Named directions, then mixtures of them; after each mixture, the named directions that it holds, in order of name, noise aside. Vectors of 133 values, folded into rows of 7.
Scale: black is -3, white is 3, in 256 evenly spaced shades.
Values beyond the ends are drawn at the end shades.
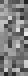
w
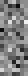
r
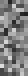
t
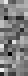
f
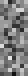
f, t.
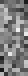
f, w.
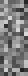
w.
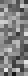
r, w.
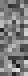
r, w.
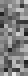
r, w.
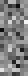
r.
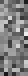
w.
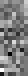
f, r.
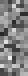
t.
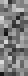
f, t.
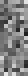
w.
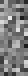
w.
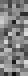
r, t, w.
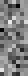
r.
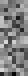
f, r, t.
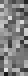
w.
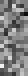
t.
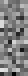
f, r, w.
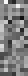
f, r, w.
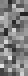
t.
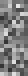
r, t.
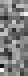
f, t.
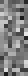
w.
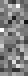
r.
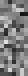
t.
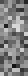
f, t, w.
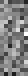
w.
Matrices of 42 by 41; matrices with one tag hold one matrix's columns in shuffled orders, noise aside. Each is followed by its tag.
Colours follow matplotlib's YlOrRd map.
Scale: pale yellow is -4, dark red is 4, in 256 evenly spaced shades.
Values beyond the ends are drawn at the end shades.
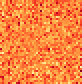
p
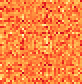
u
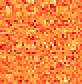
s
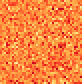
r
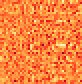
s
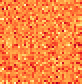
r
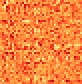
s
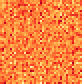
p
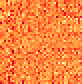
p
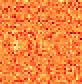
u
